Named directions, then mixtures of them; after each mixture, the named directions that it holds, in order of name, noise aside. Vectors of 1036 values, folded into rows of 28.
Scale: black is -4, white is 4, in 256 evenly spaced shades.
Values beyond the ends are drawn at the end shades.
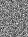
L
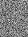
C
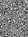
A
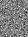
A, L.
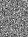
A, C, L.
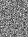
A, L.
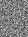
A, C, L.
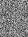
C.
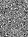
A.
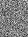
A, C.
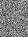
C.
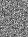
A, C, L.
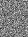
C, L.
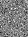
A.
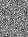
A, C, L.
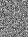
C, L.
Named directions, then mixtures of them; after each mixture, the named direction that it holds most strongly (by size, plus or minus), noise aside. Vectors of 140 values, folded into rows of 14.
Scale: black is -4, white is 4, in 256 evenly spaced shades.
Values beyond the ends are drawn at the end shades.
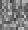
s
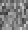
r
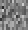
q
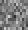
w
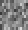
r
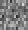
q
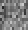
r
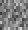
w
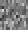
q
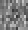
s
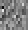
q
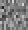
q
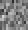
q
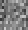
q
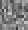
s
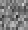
q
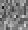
q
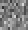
q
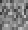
r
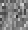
r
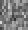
s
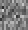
q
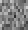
r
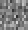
s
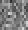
s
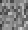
r
